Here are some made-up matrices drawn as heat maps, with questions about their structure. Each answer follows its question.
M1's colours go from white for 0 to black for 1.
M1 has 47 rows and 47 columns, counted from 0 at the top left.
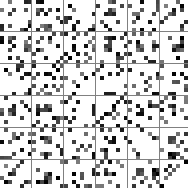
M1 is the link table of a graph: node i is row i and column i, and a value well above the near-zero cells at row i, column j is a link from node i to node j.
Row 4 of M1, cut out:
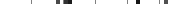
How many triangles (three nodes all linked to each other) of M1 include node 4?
1
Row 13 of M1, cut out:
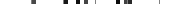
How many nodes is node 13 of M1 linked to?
7
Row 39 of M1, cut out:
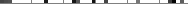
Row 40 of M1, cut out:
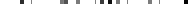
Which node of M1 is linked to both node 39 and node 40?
node 19
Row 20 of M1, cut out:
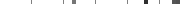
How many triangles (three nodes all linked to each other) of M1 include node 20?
2
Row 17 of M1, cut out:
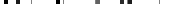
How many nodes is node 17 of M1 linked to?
6
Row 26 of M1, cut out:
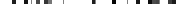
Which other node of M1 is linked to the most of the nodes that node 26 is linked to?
node 23
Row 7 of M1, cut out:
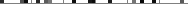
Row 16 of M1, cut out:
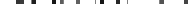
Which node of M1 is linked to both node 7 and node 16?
node 5
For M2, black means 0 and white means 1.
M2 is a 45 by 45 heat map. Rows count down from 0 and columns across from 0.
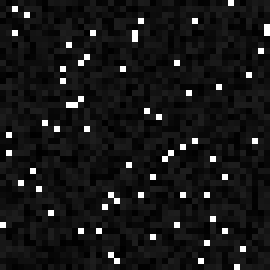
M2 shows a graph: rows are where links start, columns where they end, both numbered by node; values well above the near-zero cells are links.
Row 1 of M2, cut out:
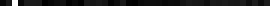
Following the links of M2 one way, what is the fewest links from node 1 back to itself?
6
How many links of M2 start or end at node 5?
5
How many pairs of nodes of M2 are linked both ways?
3
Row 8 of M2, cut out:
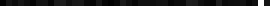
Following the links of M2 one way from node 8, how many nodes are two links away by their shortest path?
2
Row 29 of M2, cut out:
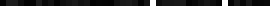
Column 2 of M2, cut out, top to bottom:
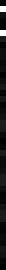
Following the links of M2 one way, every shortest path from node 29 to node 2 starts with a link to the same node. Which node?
node 25
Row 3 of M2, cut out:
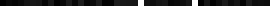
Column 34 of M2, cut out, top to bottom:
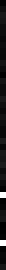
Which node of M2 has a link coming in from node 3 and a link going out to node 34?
node 32
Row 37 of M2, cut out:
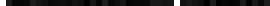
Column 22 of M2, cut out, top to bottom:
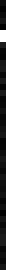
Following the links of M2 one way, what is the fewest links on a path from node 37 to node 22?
5
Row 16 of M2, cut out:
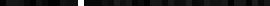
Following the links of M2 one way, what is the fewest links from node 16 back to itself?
7
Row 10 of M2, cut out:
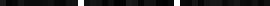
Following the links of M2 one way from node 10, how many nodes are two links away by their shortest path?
2
